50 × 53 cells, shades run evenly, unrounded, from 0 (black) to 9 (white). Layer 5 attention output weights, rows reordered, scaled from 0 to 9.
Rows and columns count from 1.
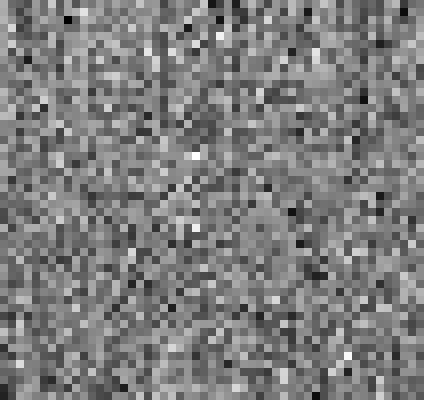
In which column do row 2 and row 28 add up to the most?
11
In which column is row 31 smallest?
38
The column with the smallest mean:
46
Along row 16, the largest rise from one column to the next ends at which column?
24
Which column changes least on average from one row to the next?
49
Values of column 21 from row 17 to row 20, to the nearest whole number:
4 7 7 5
